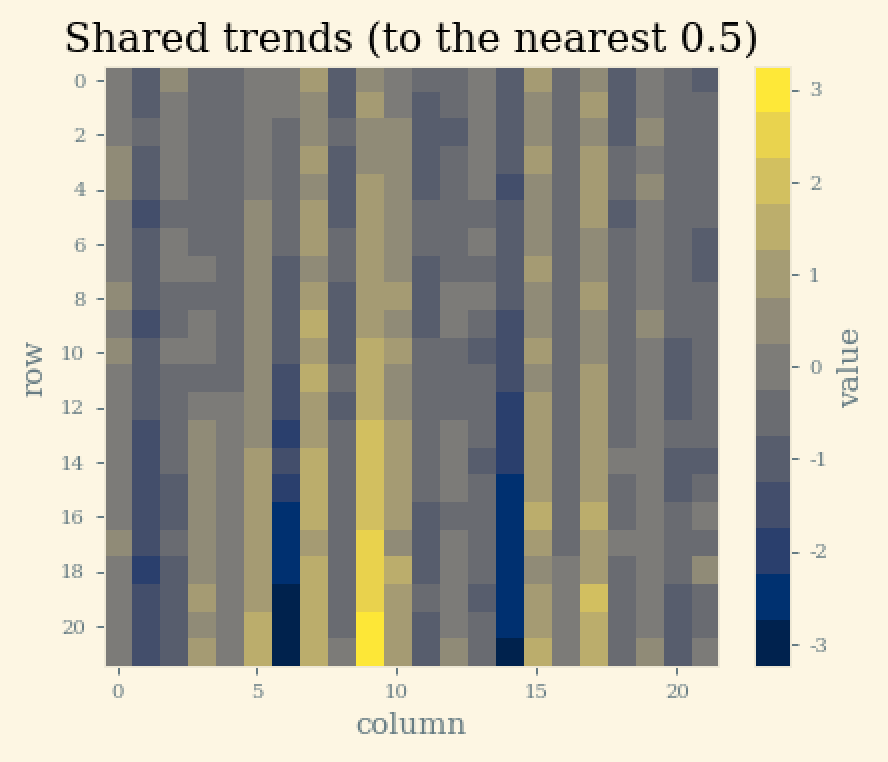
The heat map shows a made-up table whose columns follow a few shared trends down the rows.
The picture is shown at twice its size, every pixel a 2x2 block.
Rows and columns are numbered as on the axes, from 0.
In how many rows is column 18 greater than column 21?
4
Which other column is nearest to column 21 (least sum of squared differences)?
16
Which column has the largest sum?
9
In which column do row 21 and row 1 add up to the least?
14
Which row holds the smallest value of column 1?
18
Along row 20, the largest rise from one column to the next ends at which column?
7
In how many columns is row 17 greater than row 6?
10
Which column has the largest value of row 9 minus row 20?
6
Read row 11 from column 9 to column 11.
1.5 0.5 -0.5
